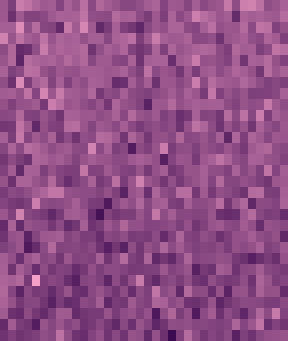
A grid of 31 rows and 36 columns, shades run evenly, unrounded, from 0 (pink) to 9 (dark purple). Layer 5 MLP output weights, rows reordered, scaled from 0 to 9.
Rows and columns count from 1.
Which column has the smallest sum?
33
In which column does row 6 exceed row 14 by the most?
12
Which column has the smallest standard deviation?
24
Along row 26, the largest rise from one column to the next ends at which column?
6
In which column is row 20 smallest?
3
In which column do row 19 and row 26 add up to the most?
14
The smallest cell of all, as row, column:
26, 5
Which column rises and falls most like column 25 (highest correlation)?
10
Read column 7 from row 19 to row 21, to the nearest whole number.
5 7 6
